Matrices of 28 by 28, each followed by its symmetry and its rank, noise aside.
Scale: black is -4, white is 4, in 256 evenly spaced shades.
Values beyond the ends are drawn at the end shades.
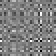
no symmetry, rank two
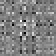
no symmetry, rank two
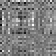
antisymmetric, rank two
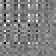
no symmetry, rank one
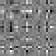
antisymmetric, rank two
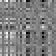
no symmetry, rank one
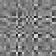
symmetric, rank two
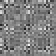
symmetric, rank two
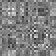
symmetric, rank three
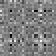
symmetric, rank three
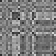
symmetric, rank two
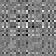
no symmetry, rank one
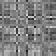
antisymmetric, rank two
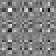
symmetric, rank one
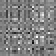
no symmetry, rank three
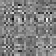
no symmetry, rank three
